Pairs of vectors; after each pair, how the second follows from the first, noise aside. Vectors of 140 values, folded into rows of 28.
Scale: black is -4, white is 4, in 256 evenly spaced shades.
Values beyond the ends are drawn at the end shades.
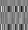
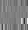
wrapped around, negated, partly zeroed.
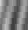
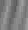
reversed, shrunk.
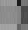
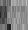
reversed.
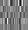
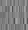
wrapped around, negated, shrunk.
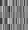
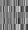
reversed.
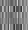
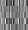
reversed.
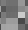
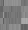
wrapped around, shrunk.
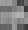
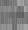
negated, shrunk.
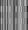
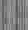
wrapped around, shrunk.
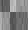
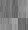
reversed, shrunk.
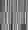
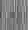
wrapped around, shrunk.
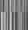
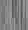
wrapped around, negated, shrunk.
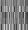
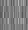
reversed, shrunk.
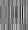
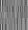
wrapped around, negated, shrunk.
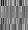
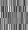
wrapped around, negated.
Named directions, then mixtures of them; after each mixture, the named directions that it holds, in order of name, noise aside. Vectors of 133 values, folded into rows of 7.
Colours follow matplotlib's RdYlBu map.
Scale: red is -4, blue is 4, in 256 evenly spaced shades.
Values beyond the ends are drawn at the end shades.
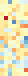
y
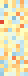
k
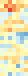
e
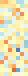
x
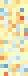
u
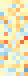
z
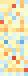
e, k, z.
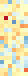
y.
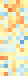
e, u.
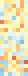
e, k.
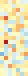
x, y, z.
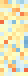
x, y.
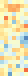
e, y.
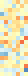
z.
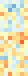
e, k, u.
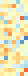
z.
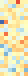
k, x, z.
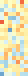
k.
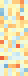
k, u, z.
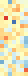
y.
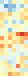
e.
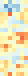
e.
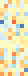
k, y.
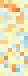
e, u, x.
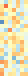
k.
